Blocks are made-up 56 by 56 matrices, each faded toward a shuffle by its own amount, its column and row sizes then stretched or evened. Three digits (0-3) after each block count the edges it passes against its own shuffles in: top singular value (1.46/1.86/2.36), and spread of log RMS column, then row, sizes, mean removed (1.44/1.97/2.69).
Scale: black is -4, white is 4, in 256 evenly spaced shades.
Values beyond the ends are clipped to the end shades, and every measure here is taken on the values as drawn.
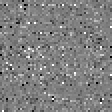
0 1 2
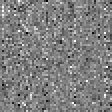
0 2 0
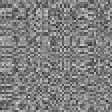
3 1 1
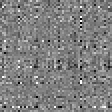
2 2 2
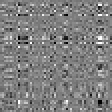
3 3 3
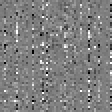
0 3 1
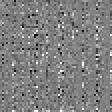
0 3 1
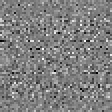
2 0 2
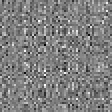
3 2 1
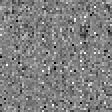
0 1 0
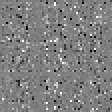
0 2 1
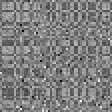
3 0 0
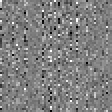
1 3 0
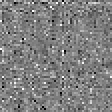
2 1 1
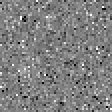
0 0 0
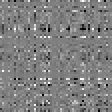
3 3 3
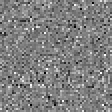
1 0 1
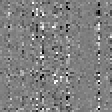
1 3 1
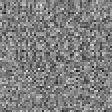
2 0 1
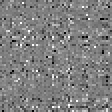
2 1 2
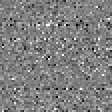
1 0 2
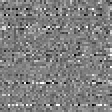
2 1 3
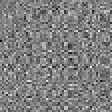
3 1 1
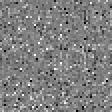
1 0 0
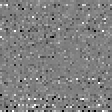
0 1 2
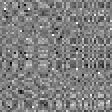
3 0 1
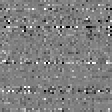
1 1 3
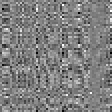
3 3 0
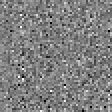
0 1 0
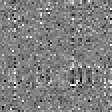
2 2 1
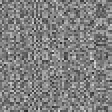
3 0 0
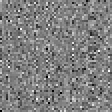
2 2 0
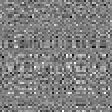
3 0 3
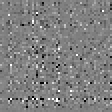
2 2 2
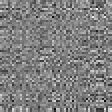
3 2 3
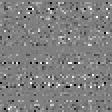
0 0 3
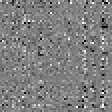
1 3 2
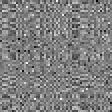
3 0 1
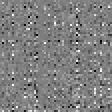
0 3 2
